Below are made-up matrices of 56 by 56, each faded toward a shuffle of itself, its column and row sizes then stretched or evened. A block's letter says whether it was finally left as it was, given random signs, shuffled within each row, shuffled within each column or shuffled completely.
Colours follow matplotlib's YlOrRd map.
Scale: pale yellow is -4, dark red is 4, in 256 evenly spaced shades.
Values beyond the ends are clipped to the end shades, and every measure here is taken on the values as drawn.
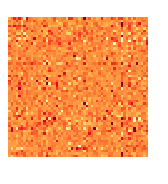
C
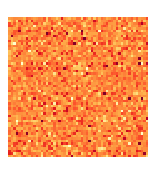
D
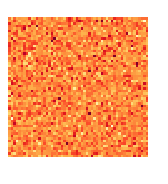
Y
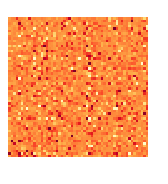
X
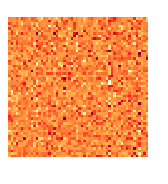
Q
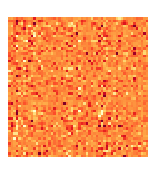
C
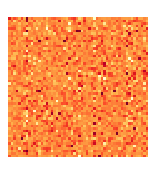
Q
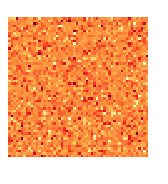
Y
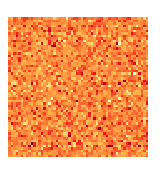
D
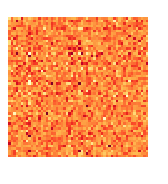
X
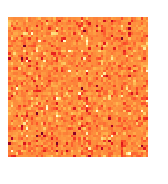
Q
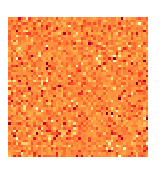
Y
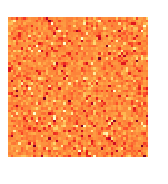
Y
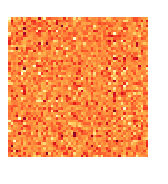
Q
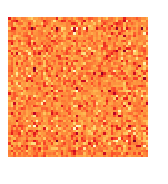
X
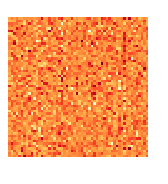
Q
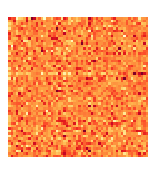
X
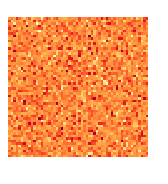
Y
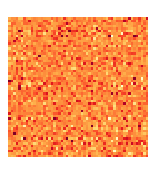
D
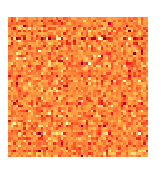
X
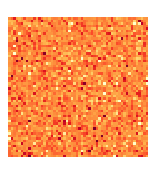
Y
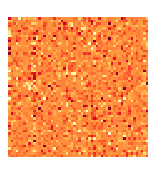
Q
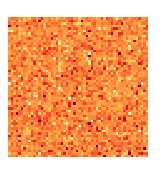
Y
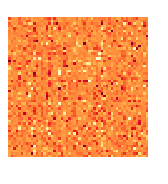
Q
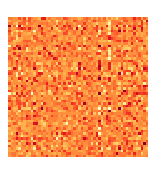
C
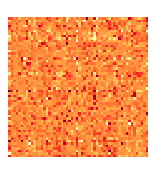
C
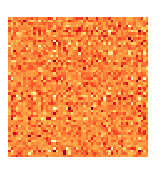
C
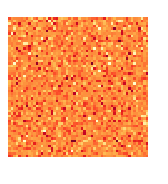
Y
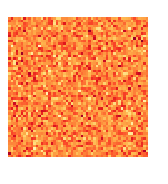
Y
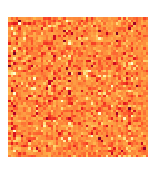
Q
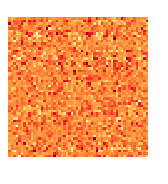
D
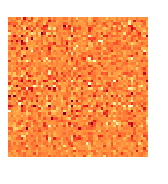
C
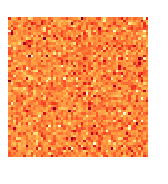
Y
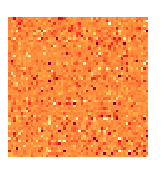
D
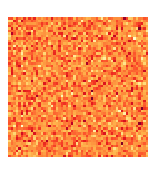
Y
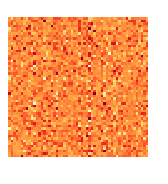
Q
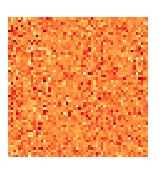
Q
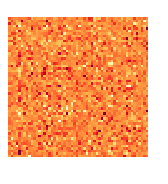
Q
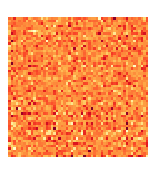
C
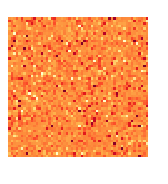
Y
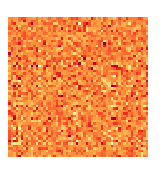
C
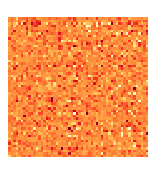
X
